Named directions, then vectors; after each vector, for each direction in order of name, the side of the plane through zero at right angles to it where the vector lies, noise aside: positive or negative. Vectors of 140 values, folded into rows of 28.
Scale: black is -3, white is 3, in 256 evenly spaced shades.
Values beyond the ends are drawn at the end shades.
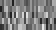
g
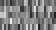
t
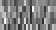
negative, positive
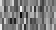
negative, negative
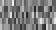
negative, negative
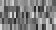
negative, negative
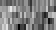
negative, positive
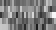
negative, negative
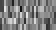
positive, positive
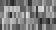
positive, positive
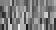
positive, negative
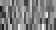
positive, negative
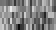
negative, positive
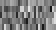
negative, negative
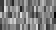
positive, positive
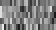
negative, positive
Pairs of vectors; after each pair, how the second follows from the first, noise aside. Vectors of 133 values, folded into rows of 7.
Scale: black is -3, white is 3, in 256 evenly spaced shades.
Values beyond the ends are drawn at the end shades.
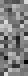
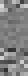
wrapped around, partly zeroed.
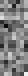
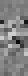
wrapped around, partly zeroed.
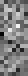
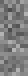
negated, shrunk.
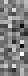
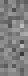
negated, shrunk.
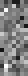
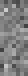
shrunk.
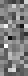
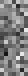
shuffled.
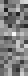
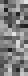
copied.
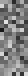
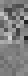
reversed, negated, partly zeroed.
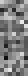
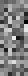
shuffled.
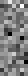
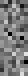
sign-scrambled.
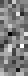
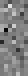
reversed, negated, partly zeroed.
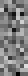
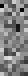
shuffled.
